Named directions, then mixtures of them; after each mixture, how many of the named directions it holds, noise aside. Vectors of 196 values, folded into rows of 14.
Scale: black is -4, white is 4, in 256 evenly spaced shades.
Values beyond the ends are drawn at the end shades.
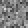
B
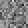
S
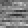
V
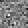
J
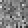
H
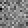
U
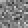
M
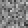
two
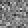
four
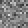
four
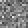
three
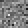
one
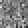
one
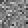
two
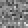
three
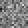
three
